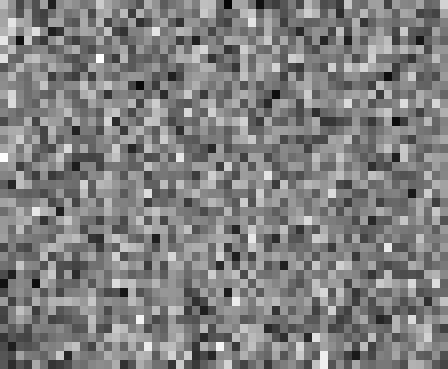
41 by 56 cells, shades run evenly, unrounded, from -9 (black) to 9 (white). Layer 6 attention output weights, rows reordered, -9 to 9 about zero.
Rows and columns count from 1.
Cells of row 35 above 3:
5
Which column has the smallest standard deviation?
37
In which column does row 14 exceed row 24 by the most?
8
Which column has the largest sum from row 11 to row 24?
14
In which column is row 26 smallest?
30
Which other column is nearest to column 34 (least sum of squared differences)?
4
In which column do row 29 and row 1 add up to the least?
7
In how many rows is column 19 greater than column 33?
19
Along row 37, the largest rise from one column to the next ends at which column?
15
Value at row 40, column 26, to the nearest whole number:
-4
